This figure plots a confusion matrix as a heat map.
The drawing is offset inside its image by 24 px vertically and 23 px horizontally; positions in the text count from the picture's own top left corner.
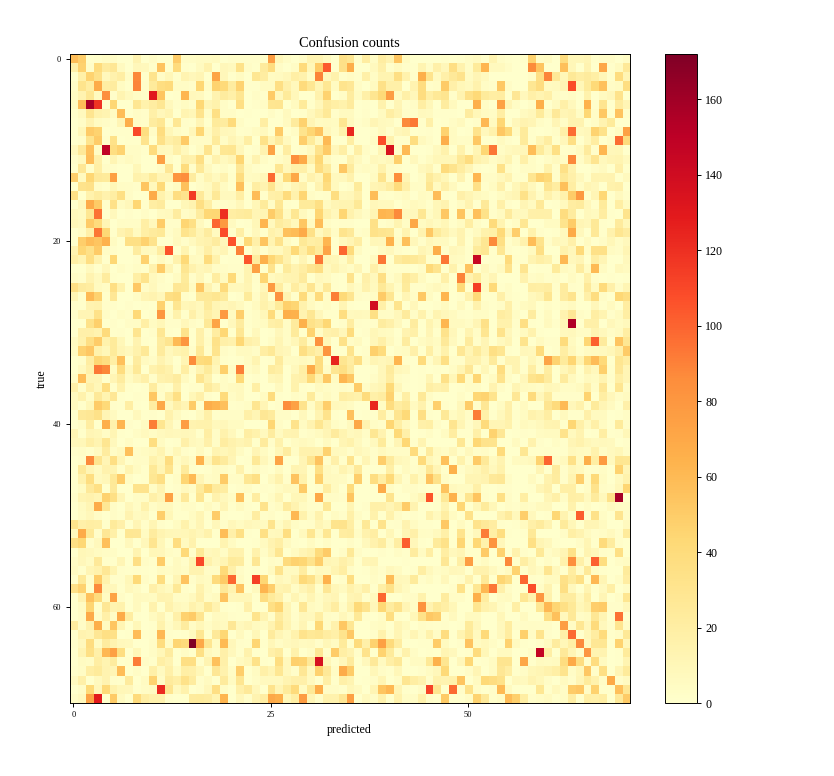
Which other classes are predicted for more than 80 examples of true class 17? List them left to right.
3, 19, 41
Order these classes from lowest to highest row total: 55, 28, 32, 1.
28, 32, 55, 1
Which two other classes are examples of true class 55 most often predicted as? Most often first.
16, 66
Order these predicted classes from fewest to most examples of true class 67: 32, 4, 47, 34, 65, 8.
8, 4, 32, 47, 65, 34
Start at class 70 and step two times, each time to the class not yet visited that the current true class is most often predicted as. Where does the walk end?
63
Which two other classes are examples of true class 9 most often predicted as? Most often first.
39, 69
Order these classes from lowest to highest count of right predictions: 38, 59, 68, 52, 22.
68, 59, 52, 22, 38
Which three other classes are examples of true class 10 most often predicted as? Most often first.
4, 40, 53
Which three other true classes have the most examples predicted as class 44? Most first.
60, 2, 26
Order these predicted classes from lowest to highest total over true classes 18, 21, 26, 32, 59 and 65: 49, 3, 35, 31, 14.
49, 14, 35, 31, 3
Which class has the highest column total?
3
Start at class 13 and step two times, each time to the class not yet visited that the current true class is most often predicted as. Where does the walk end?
51
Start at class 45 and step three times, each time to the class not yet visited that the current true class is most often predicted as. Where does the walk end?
11
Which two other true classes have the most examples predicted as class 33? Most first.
26, 65
